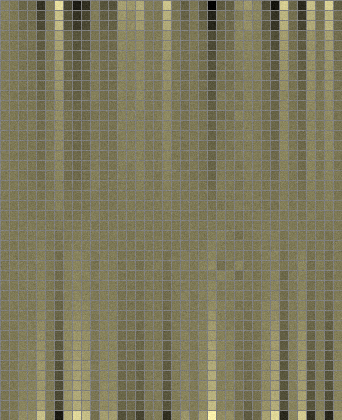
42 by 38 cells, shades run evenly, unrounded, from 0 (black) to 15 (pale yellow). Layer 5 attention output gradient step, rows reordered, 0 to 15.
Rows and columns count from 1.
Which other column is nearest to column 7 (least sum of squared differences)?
37
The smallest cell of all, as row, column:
1, 24
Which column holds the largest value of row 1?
7
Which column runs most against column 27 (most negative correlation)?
25
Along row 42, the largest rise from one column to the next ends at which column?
8
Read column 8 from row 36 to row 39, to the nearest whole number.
9 9 9 9
